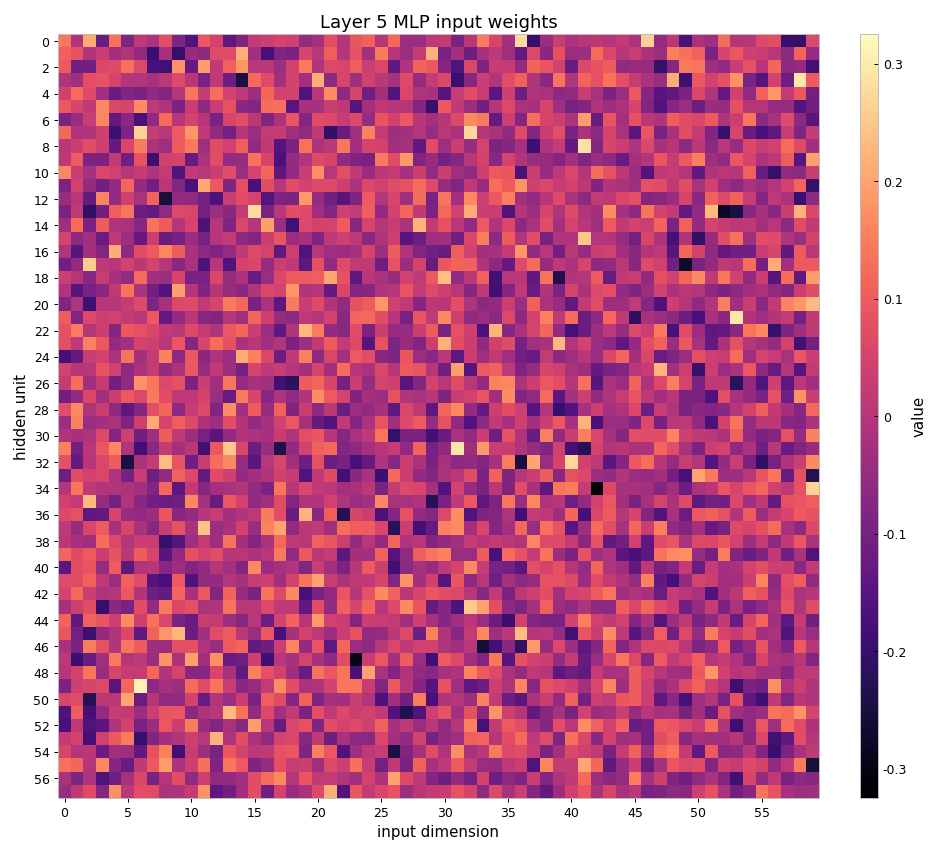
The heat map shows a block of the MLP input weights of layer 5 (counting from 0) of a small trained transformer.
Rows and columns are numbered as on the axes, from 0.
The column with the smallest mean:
29
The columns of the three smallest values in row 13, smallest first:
52, 53, 2
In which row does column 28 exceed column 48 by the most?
14
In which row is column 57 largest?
20
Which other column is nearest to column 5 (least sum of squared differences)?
43
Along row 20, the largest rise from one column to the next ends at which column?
18
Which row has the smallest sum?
50
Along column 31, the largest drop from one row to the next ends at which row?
32
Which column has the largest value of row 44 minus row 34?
42
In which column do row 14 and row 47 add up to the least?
23
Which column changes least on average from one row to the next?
44
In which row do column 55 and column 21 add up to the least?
7
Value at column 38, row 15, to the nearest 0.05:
-0.1
